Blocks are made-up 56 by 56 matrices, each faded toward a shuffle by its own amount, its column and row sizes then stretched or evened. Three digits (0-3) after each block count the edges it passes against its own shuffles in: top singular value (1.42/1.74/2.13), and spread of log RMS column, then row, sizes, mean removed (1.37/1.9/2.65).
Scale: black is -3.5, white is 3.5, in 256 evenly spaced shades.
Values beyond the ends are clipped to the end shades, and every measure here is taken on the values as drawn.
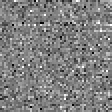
0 1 2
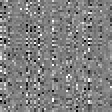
3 3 0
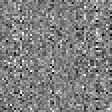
2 2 1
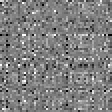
3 2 2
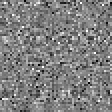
2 0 1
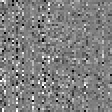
1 3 1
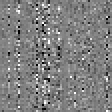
1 3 0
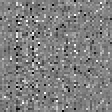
2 2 0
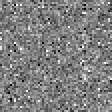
1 1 0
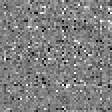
1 2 2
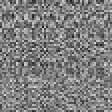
3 1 1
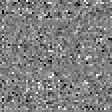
0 1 2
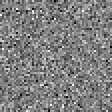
0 0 1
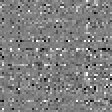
0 2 3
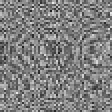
3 2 0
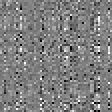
3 3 1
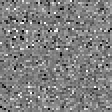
0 0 2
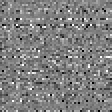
2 0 3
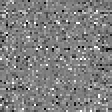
1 1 2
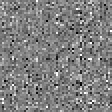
2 2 1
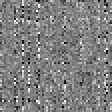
1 3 2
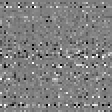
0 2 3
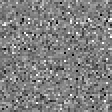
0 0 1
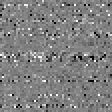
1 0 3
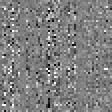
0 3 1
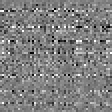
3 1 3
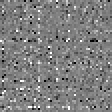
0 2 2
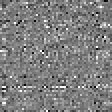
2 1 2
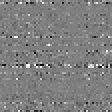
1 1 3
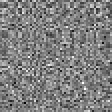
3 0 1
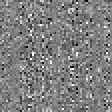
0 3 0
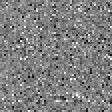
0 1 1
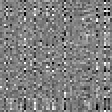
3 3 1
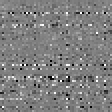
2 1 3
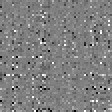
1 2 2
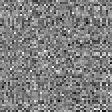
3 0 1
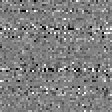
0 0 3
